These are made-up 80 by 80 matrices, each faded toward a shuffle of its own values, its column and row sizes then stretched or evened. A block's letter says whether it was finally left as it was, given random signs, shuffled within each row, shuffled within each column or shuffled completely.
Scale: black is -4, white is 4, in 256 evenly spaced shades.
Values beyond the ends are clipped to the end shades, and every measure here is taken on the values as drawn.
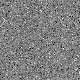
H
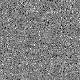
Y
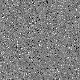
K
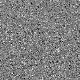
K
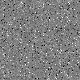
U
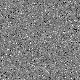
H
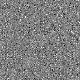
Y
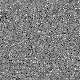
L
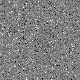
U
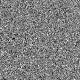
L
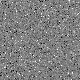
H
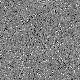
H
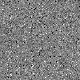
Y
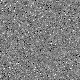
H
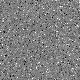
H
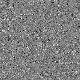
L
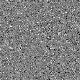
Y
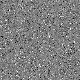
U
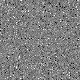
Y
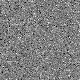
H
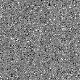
Y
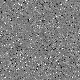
H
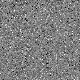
U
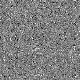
Y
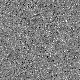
H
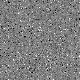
K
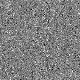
U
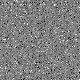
L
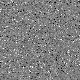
L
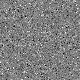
L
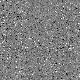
U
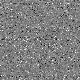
L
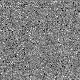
L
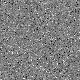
H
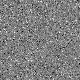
H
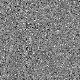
K
